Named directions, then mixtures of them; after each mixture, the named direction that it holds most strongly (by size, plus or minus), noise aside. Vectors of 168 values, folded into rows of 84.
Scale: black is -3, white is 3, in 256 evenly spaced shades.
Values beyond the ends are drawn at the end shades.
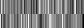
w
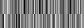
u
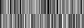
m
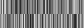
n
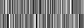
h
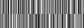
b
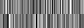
h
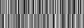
u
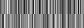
u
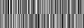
b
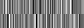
h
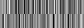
u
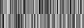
u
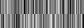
u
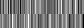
m
